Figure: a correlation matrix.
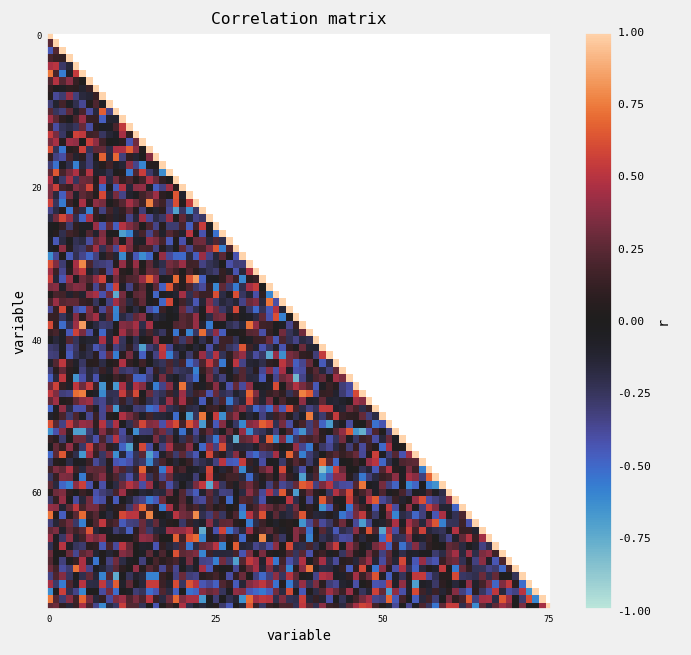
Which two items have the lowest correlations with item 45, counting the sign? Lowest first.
37, 4
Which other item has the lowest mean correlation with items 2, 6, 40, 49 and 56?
15
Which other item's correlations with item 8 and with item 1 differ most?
46
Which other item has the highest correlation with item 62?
14
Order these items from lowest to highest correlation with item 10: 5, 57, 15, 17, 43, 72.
17, 43, 5, 57, 15, 72
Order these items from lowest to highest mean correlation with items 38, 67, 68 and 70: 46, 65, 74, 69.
65, 69, 46, 74
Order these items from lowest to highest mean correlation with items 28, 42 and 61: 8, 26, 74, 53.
53, 8, 26, 74
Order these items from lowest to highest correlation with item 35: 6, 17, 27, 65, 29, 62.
17, 29, 27, 65, 6, 62
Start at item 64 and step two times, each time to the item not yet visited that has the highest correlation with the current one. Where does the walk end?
57
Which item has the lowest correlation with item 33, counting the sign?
42
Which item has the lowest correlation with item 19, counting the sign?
23
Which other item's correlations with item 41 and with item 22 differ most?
32
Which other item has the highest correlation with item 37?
34
